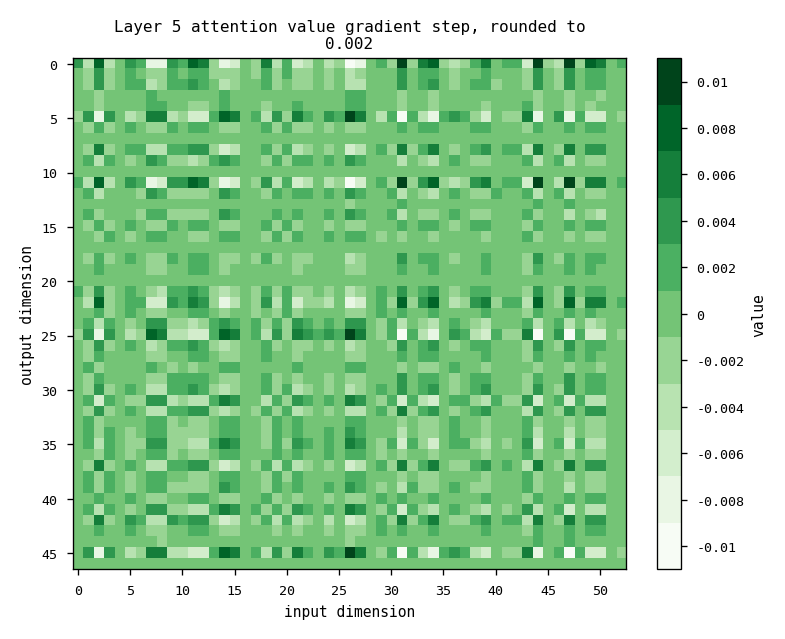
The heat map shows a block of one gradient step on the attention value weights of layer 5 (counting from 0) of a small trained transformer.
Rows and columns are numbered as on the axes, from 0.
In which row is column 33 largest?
0
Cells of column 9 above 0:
16
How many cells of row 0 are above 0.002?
15
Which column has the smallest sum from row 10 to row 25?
26
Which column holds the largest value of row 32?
31
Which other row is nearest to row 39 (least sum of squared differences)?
34
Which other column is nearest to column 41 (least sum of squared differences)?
42
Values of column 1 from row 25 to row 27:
0.004 -0.002 -0.002
